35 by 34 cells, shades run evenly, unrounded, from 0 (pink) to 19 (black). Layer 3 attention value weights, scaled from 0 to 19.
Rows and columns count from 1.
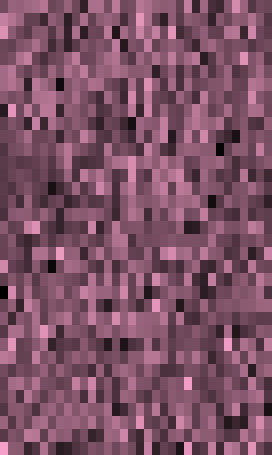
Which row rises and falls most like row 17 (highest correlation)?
14
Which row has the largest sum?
16
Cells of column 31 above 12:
6
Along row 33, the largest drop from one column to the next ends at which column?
23
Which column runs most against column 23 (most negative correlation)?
29
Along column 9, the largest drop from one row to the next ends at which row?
5
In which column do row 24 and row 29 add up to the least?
20
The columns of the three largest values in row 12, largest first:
28, 22, 18
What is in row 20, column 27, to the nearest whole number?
8
